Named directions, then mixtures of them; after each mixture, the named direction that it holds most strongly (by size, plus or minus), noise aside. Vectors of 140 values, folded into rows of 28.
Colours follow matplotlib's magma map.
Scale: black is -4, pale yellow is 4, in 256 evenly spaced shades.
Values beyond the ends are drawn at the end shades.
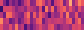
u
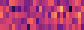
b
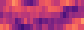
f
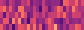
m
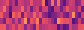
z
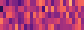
u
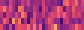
m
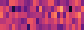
b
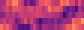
f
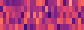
u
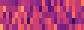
m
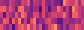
m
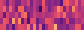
m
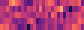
b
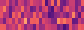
z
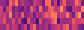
z
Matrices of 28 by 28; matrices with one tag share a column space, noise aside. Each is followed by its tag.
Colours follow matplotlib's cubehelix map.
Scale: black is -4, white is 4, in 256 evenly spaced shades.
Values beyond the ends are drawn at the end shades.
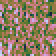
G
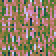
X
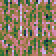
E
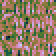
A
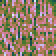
X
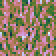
X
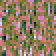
A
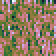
E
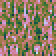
A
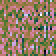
G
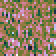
G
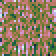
G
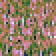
A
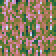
E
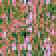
X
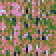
A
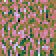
G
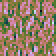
A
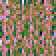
E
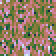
G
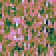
A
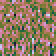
G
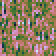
A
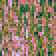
X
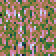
G
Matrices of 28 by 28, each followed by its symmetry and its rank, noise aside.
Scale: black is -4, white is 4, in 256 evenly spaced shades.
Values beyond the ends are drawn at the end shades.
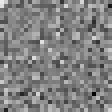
symmetric, rank six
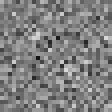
symmetric, rank six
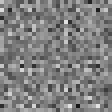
no symmetry, rank five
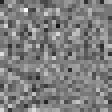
no symmetry, rank seven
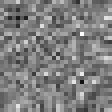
symmetric, rank five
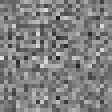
no symmetry, rank six
